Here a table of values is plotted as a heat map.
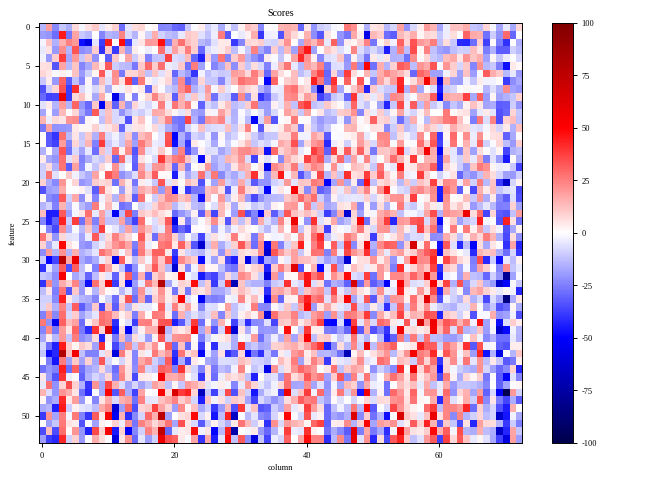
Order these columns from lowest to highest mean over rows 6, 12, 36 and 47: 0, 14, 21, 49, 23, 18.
23, 14, 21, 0, 49, 18
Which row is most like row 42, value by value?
30
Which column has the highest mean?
3
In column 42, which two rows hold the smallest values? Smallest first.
8, 31
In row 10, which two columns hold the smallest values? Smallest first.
9, 52
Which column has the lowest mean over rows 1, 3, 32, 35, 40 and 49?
70
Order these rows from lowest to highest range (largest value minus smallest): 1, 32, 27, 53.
27, 1, 53, 32
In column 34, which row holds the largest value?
12
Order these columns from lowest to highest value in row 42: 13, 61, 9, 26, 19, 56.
26, 9, 13, 19, 61, 56
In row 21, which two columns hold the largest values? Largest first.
38, 52
